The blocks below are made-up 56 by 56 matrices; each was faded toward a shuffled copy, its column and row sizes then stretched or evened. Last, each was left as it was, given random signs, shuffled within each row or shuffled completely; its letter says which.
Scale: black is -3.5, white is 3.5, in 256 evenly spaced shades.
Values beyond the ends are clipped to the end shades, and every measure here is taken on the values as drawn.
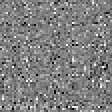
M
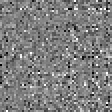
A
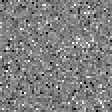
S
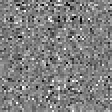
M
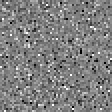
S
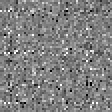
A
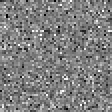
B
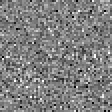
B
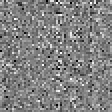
A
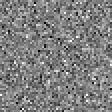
S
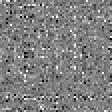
M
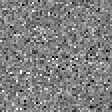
S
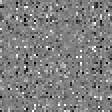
A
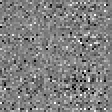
M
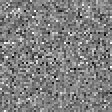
B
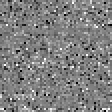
B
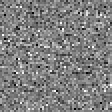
B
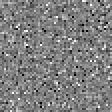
S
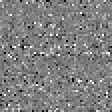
B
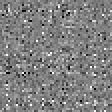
A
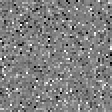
S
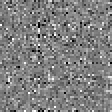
A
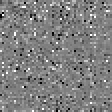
A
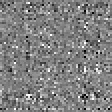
A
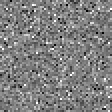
S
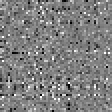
M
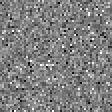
S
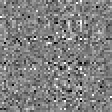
M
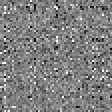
M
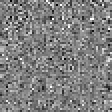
M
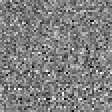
B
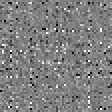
A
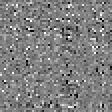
M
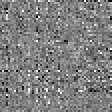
M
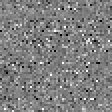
B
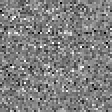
B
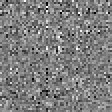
A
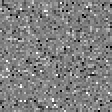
B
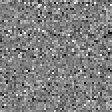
B
